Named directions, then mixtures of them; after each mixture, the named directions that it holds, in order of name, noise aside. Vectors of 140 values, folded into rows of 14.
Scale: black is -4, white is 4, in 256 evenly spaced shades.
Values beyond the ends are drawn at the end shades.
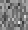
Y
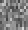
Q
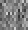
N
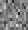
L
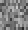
Q.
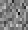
L.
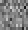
L, Q.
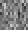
L, N.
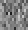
N.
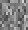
N, Y.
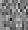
L, N, Q.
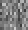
N, Q.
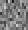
L.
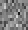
L.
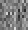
N.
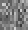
N, Q, Y.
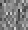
N.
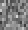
L, Q.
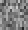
Q.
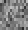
N, Q.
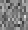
Y.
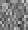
N, Y.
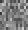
Q.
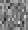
Y.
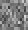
N, Y.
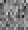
N, Q.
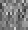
N.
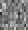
L, N, Q.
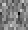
L, N, Q.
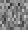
Y.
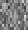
L, N, Y.
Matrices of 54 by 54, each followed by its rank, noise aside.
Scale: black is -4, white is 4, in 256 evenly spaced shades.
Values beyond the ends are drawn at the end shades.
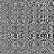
four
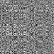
five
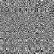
six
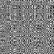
five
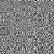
five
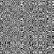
four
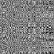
five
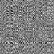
four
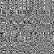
five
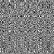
six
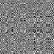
three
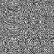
five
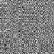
six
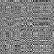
three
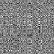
five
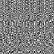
four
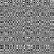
three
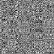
five
